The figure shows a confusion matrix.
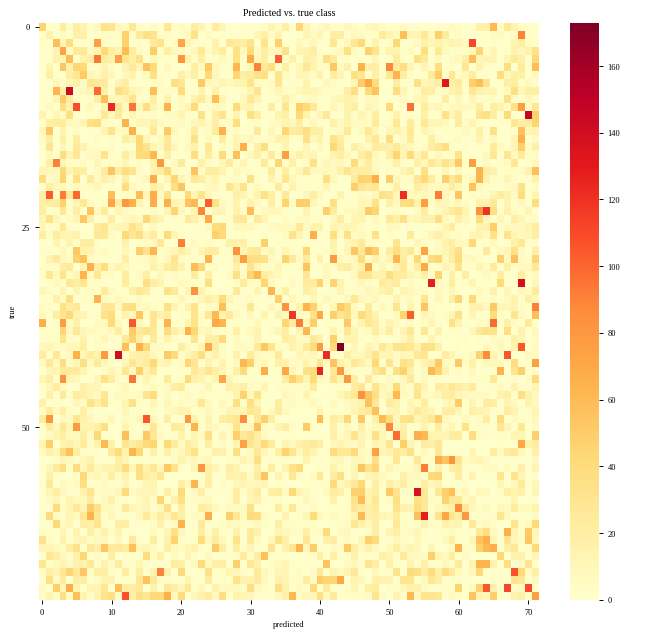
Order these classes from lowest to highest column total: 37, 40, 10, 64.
37, 40, 10, 64
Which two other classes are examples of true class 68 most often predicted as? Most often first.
17, 6
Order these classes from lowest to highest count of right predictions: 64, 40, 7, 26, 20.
7, 26, 20, 64, 40
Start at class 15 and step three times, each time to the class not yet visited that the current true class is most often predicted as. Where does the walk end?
71
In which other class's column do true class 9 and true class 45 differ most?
25
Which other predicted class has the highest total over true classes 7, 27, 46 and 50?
58
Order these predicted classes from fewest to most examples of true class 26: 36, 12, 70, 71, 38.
38, 70, 71, 36, 12
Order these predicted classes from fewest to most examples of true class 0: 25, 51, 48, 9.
51, 48, 25, 9
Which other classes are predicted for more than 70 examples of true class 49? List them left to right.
1, 15, 21, 29
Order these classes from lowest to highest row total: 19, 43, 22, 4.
19, 4, 43, 22
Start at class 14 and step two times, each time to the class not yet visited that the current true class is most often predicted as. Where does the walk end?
43
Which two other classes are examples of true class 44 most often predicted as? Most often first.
13, 3
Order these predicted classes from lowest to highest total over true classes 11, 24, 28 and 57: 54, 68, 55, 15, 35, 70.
54, 35, 68, 15, 55, 70
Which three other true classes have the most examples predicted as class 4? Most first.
8, 70, 53
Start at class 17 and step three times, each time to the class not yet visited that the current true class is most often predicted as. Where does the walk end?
20
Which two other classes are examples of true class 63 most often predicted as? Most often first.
67, 70
